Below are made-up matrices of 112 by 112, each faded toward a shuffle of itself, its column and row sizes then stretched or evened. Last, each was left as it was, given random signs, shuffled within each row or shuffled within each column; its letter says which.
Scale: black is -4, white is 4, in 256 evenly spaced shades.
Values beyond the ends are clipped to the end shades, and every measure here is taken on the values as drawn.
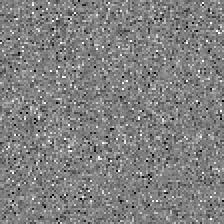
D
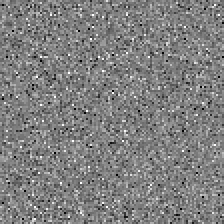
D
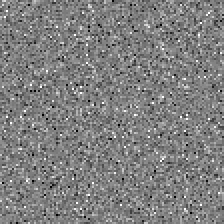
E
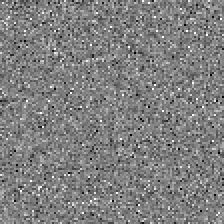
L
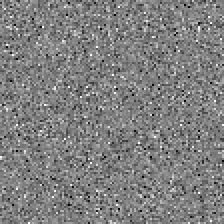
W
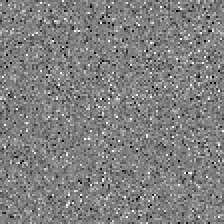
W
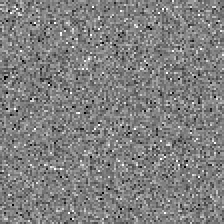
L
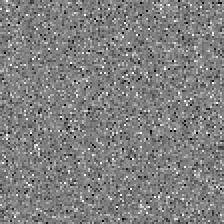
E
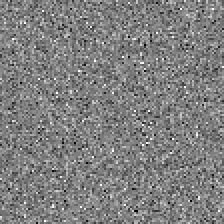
E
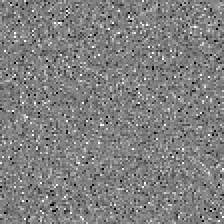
L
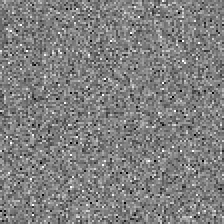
W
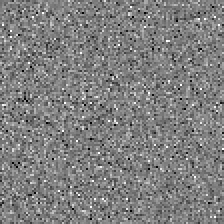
D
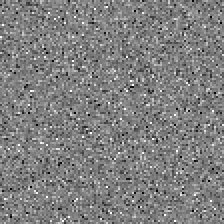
L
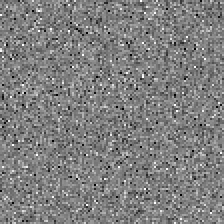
D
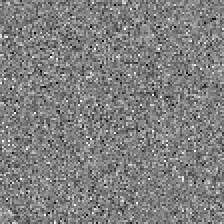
L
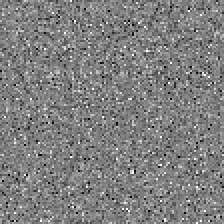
W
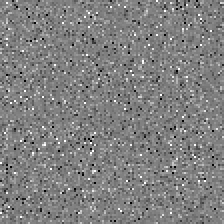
D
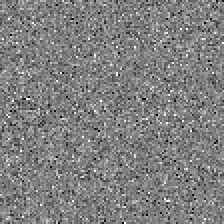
D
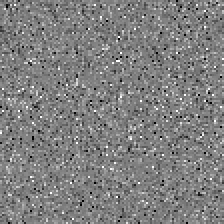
D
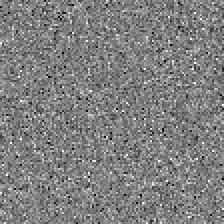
E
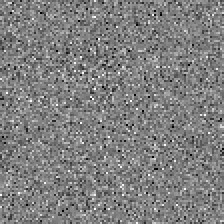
W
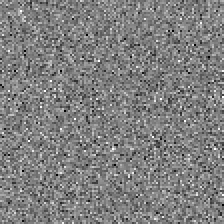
D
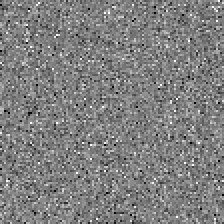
E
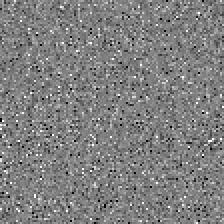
W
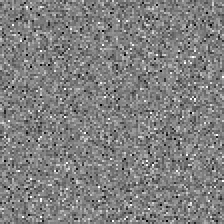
D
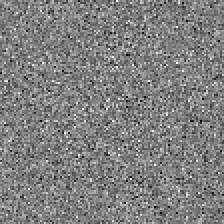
D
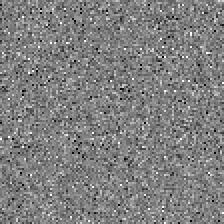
L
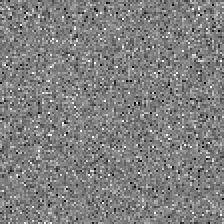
D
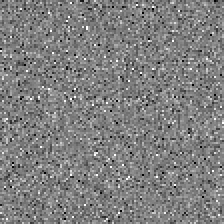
L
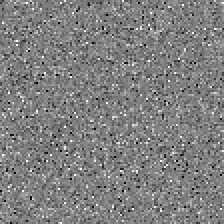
L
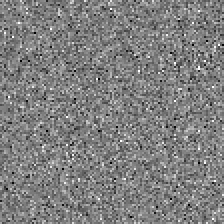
E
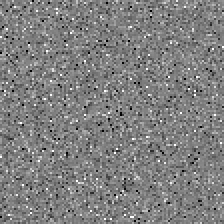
E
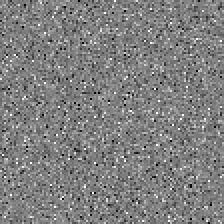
E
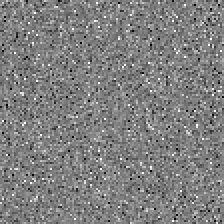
E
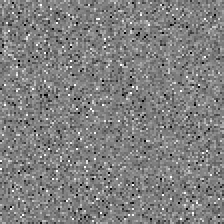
E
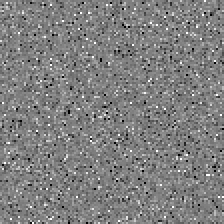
L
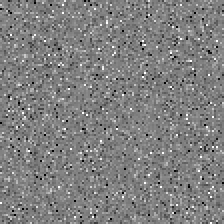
E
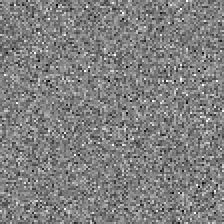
D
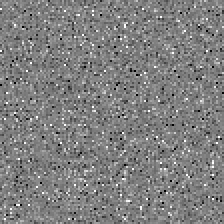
W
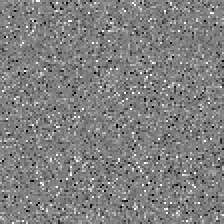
L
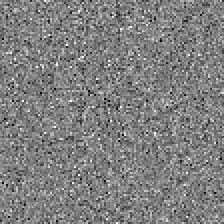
W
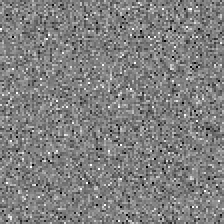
W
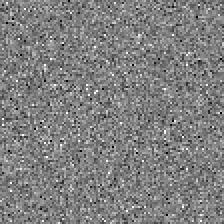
W
